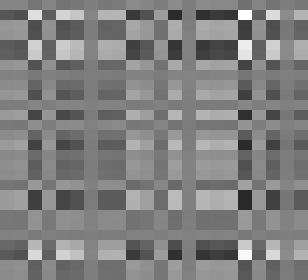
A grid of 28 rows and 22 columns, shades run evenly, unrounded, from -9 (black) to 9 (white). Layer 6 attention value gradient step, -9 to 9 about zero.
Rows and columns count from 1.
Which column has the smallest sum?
18
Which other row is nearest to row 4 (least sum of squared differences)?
10
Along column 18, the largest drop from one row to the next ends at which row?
3
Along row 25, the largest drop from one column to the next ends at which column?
19
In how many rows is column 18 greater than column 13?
10
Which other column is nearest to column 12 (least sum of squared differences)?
21
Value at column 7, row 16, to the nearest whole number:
0
